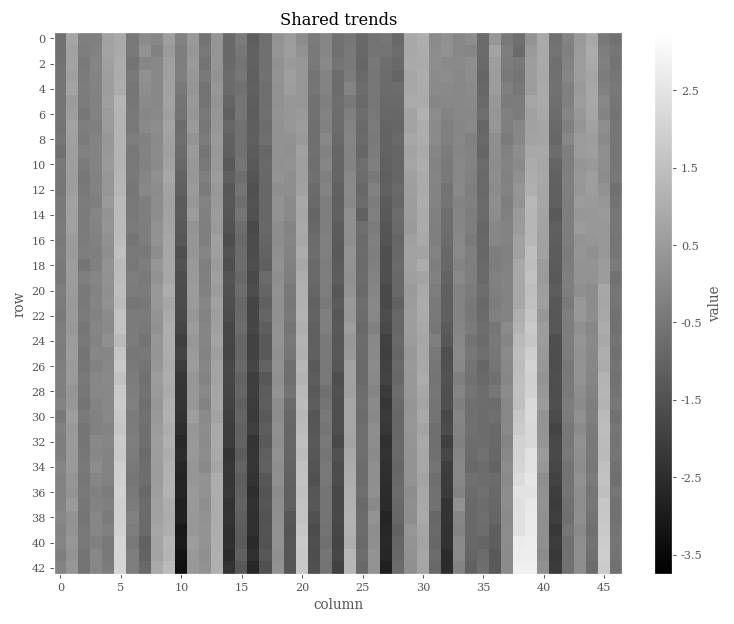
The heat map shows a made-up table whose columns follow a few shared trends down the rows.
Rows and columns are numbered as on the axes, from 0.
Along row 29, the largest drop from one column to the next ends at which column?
10
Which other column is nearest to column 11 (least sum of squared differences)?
1
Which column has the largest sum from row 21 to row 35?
39
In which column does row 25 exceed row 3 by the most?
38
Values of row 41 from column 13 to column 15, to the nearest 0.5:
1 -2.5 -1
